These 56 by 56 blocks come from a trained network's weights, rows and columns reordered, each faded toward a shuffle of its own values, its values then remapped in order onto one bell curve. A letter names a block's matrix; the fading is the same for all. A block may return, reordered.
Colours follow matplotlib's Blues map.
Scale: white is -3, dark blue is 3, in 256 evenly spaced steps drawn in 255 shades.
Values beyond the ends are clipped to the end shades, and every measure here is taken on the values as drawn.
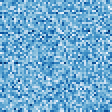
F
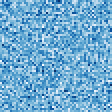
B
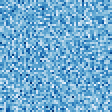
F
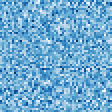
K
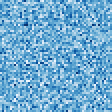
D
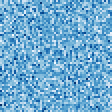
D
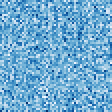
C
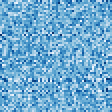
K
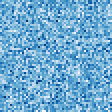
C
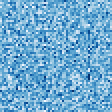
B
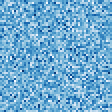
C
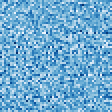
K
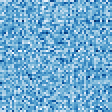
K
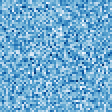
D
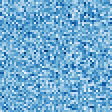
C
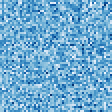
D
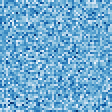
D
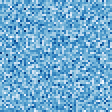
D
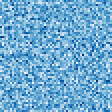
D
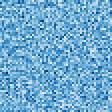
C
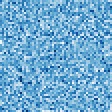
F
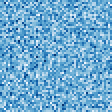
B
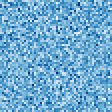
B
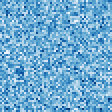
D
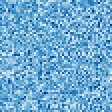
F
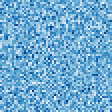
D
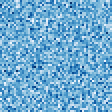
D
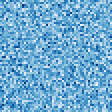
C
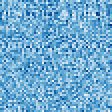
K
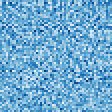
K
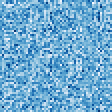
B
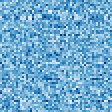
K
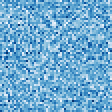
D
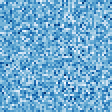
D
